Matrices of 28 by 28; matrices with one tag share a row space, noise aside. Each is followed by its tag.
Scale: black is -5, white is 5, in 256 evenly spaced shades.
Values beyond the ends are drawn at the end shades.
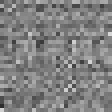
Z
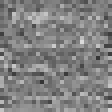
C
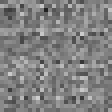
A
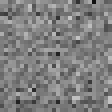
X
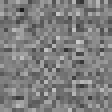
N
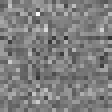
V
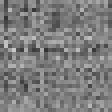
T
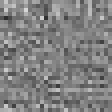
T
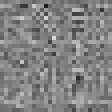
N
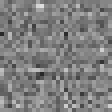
Z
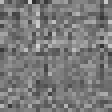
V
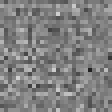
X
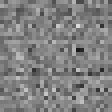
N
